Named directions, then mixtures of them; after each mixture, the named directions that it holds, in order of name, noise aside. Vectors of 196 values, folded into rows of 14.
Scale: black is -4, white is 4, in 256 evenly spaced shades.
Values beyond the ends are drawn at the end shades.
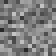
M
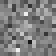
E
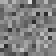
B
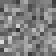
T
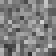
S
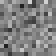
B.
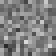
S.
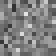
E, S.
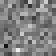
B, E, S.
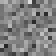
B.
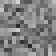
M, T.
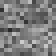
B, M, T.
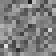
B, E.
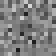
E, S.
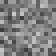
M, S.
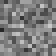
M.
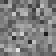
E, M, T.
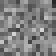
T.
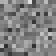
B.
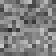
B, M, T.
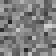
M, S, T.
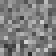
S.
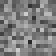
E, T.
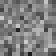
S, T.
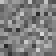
B, S.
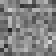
B, T.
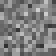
E, S, T.
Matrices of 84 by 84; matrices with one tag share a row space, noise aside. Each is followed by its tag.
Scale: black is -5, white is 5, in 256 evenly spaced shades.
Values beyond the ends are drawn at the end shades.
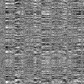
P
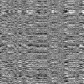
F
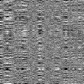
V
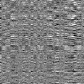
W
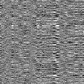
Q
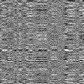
F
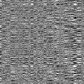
W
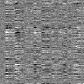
P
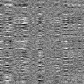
V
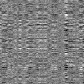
F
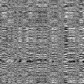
F
